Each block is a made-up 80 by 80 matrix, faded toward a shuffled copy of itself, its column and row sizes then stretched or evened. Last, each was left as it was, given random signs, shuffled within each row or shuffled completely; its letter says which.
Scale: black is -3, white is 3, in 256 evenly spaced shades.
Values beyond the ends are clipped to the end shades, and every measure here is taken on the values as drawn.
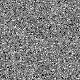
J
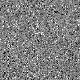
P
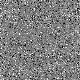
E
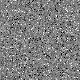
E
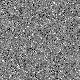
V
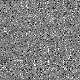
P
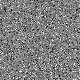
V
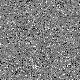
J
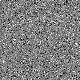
J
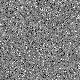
V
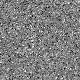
V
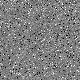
V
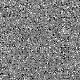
P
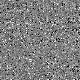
P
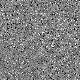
E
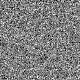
J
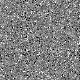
E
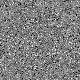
V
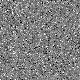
V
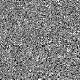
P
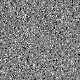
E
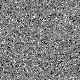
J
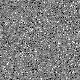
J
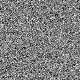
J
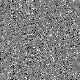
P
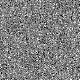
E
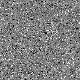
J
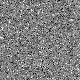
V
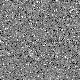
J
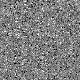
P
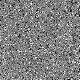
E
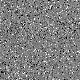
J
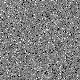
V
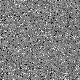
J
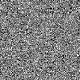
P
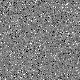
J
